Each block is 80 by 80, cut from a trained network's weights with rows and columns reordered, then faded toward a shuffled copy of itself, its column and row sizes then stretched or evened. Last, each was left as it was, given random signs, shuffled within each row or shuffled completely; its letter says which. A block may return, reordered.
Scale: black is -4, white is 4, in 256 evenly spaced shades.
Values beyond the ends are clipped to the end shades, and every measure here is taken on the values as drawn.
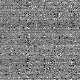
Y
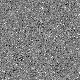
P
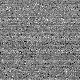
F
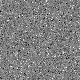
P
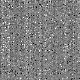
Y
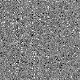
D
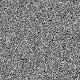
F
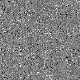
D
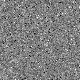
P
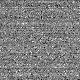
F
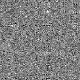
Y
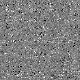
D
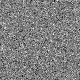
P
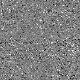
D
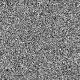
F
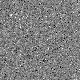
P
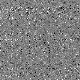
D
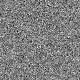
P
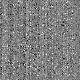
Y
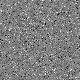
P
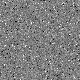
P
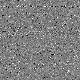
F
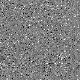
D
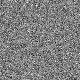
P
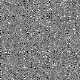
D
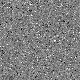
P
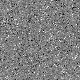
P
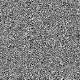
D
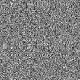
Y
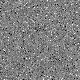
P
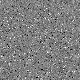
P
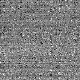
Y
